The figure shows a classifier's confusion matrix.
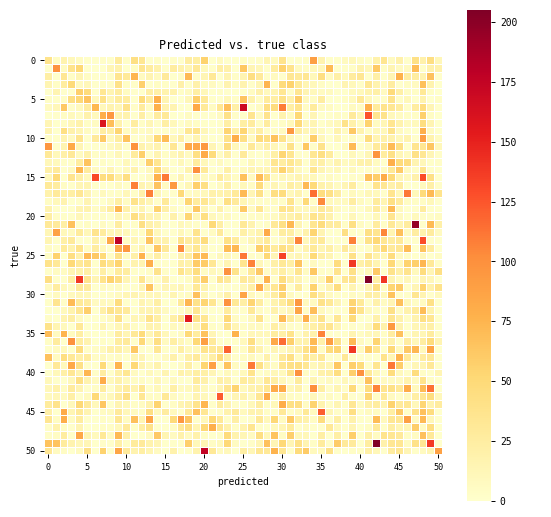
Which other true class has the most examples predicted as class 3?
36
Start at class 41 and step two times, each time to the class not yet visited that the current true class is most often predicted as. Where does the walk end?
8
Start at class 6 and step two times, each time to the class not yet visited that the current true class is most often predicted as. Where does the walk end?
30
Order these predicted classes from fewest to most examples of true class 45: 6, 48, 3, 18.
6, 3, 18, 48
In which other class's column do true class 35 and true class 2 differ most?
24
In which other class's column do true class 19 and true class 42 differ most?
49
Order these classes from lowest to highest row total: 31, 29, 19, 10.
19, 29, 10, 31
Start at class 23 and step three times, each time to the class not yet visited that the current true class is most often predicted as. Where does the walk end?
32
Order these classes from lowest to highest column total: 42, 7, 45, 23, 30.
7, 45, 23, 42, 30
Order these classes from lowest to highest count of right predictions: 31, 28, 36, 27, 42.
31, 27, 28, 36, 42
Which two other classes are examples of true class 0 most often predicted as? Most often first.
34, 20
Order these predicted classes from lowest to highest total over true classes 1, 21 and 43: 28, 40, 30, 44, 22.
40, 44, 28, 30, 22
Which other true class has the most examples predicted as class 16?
46
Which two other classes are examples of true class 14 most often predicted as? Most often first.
19, 4
